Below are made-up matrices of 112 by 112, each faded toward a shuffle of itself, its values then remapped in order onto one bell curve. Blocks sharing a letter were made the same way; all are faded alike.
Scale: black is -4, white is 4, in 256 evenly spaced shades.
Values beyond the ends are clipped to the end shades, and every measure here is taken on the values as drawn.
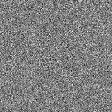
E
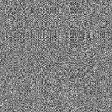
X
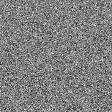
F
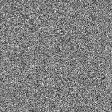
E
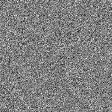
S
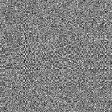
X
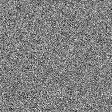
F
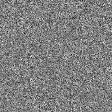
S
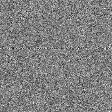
S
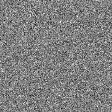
S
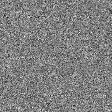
F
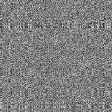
X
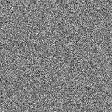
E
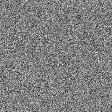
F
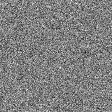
F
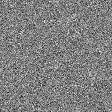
F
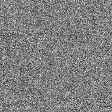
S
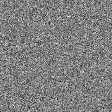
F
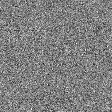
F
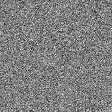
E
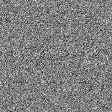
S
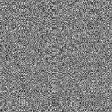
X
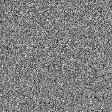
S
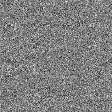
S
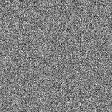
E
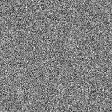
E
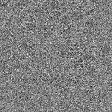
E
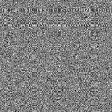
X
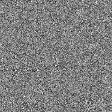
S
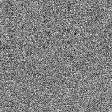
E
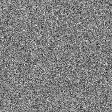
F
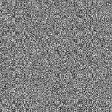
X
